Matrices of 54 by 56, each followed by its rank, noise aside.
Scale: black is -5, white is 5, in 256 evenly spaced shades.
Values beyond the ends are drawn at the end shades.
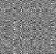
four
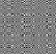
two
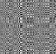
two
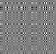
one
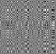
two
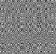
four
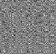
six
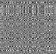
three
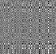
two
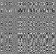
two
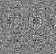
six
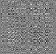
four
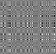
one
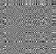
three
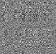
six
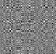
three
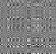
two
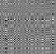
two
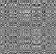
three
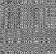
three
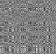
three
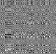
three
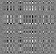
one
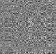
six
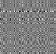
two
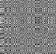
two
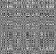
three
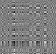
one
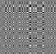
one
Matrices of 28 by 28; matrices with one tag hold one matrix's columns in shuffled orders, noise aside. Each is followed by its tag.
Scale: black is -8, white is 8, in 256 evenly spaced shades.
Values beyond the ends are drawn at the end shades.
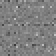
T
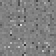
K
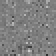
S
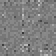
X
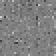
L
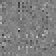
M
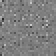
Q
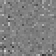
S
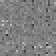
K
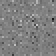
Q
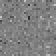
L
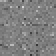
T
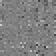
K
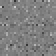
T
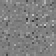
Q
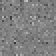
L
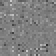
X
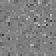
Q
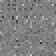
L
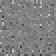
S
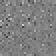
Q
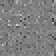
Q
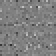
T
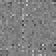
X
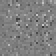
Q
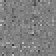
K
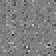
K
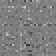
T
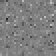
Q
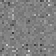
X
